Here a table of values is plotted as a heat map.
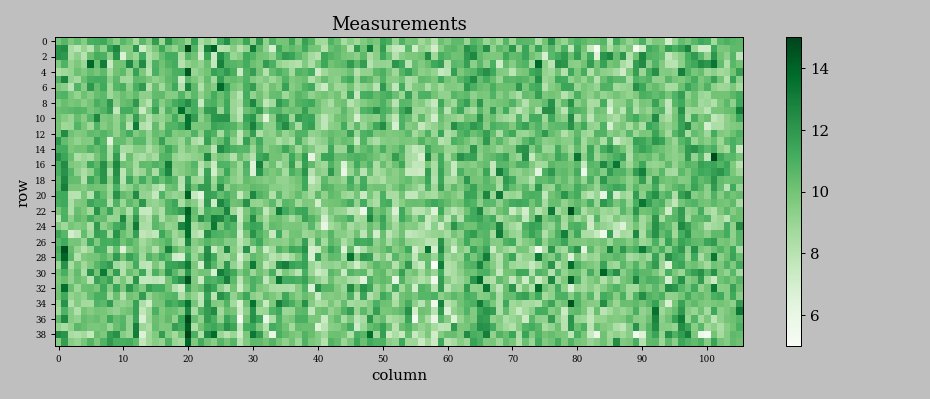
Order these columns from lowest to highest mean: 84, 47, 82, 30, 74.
82, 47, 84, 74, 30
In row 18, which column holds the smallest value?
39
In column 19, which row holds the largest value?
9
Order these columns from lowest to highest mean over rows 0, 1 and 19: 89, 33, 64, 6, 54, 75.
89, 33, 75, 54, 6, 64
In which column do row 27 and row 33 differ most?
74
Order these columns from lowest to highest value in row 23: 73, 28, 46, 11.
28, 46, 11, 73
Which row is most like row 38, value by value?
1
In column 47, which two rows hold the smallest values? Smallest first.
22, 31
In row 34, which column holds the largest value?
79
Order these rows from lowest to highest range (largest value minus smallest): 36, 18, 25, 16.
18, 16, 25, 36
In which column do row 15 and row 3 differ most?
5
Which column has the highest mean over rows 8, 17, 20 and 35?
20
